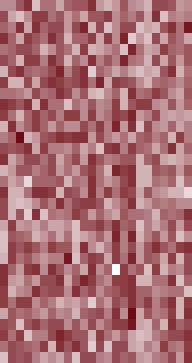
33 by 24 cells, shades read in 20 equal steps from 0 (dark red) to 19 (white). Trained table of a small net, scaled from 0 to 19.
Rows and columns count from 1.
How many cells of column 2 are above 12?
5
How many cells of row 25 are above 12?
3
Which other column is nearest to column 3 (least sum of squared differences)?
21
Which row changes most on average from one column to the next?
25
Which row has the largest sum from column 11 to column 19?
7
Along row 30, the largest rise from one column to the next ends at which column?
18
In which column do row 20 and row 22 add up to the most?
6
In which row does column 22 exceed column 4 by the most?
15
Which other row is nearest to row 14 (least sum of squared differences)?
10
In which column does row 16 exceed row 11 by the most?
1
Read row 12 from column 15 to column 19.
2 11 3 14 5
